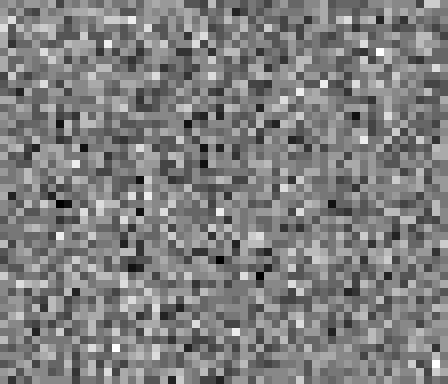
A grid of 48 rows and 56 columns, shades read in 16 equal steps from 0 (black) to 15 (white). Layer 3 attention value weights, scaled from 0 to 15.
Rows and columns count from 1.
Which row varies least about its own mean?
22
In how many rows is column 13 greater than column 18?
27
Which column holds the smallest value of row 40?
21
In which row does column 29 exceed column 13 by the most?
7
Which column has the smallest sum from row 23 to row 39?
18
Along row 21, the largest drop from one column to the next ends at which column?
11
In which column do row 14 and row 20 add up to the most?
23
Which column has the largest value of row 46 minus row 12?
55
